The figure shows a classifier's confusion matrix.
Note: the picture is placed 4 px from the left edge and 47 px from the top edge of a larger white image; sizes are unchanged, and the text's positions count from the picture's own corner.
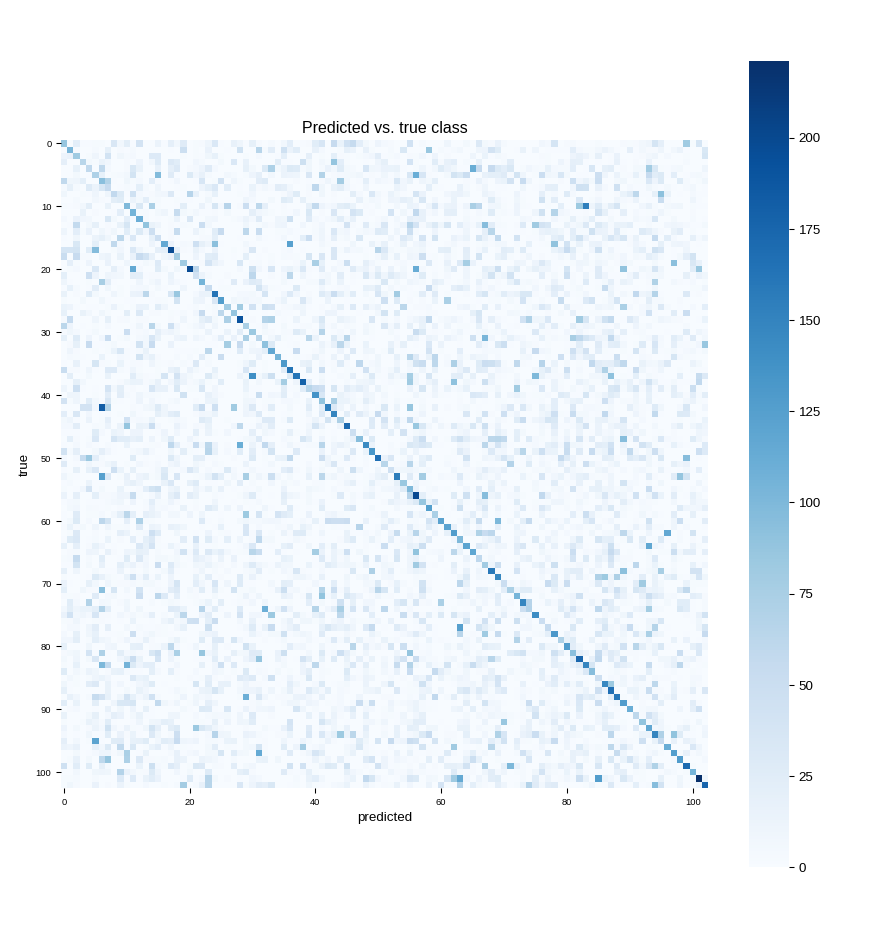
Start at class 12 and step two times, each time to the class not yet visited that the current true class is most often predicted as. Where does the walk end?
86
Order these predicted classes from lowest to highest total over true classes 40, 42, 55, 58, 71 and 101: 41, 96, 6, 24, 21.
96, 21, 24, 41, 6
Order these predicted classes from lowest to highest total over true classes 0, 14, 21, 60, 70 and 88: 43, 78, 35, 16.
16, 35, 78, 43
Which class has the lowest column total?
3
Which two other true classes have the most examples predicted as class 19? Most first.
102, 75
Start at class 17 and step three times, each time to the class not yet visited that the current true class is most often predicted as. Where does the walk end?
67
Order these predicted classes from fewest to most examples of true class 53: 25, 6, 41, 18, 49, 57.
49, 25, 18, 41, 57, 6
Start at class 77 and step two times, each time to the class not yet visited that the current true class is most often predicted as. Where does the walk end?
31
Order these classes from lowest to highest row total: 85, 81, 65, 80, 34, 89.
85, 34, 89, 80, 65, 81
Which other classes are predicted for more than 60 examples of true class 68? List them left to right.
49, 89, 95
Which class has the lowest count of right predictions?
9
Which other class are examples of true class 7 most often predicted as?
40
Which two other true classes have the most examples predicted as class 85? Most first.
101, 69
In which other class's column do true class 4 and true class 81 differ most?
65
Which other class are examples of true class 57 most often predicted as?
59
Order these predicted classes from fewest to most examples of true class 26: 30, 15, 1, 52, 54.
52, 1, 15, 30, 54
